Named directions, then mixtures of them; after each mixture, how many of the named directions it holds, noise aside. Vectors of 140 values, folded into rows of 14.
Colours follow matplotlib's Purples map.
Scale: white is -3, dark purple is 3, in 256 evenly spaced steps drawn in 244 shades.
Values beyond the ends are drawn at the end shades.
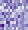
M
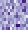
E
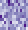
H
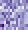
one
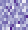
one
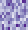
three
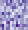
two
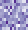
two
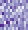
two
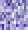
three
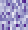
three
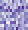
one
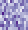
three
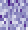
one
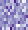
one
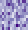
three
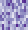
three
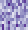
three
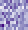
one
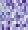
three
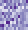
one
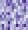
three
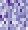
one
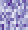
three
